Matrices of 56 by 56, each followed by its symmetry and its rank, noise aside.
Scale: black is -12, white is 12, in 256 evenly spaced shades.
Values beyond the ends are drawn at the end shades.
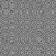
symmetric, rank three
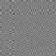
symmetric, rank two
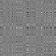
no symmetry, rank two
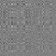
no symmetry, rank two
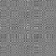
symmetric, rank two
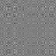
antisymmetric, rank two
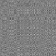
no symmetry, rank three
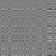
no symmetry, rank one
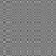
no symmetry, rank one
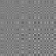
symmetric, rank one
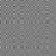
symmetric, rank one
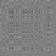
no symmetry, rank three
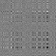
symmetric, rank one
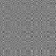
no symmetry, rank two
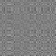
antisymmetric, rank two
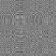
no symmetry, rank three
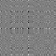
no symmetry, rank two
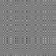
no symmetry, rank one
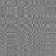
no symmetry, rank two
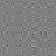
antisymmetric, rank two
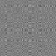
antisymmetric, rank two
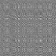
symmetric, rank two
